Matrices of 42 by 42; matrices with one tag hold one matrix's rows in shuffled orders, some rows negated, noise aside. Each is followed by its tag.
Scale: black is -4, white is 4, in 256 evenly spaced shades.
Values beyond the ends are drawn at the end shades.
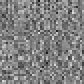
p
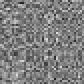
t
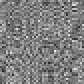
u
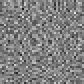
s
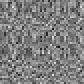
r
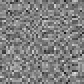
u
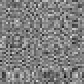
u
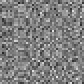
p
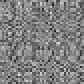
r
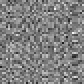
u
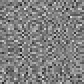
s
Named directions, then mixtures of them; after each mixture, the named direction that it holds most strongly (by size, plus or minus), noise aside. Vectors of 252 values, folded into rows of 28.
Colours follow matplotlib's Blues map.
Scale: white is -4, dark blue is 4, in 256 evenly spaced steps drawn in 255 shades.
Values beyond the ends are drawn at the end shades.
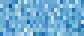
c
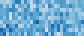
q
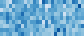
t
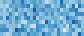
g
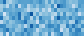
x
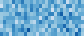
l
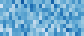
l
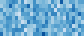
c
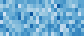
x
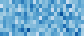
l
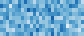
c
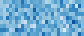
g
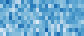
q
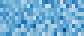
g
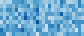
q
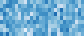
x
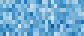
q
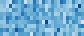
t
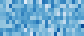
t
